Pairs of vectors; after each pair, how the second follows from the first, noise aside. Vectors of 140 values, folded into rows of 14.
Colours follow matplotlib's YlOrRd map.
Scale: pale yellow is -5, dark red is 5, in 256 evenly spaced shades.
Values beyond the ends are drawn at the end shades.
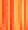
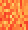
shuffled.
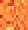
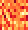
wrapped around, scaled up.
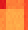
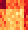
scaled up.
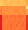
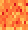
shuffled.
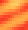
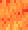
reversed, partly zeroed.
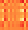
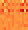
negated, partly zeroed.
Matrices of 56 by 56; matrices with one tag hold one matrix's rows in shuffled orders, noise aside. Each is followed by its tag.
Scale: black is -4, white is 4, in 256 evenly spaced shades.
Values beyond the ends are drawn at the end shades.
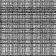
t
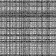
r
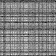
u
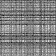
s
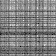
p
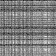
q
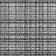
p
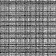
p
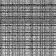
t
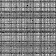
s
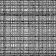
u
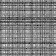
t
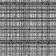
r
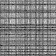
p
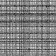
r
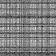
r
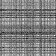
s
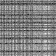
q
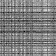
q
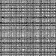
s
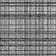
p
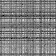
s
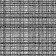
u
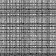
r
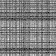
r
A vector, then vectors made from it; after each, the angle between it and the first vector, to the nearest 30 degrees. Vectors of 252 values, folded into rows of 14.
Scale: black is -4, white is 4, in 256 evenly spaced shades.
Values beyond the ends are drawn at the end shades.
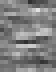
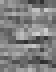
30 degrees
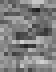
150 degrees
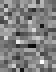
120 degrees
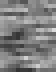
120 degrees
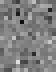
90 degrees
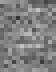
60 degrees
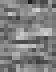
30 degrees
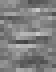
30 degrees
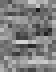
150 degrees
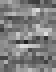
30 degrees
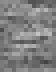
30 degrees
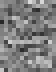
120 degrees
